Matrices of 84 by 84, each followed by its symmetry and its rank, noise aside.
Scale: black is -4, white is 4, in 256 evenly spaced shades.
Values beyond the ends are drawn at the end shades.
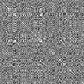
symmetric, rank eight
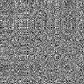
symmetric, rank eight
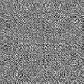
antisymmetric, rank eight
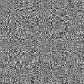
antisymmetric, rank eight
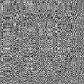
no symmetry, rank seven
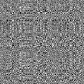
antisymmetric, rank six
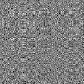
no symmetry, rank seven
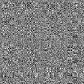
antisymmetric, rank six
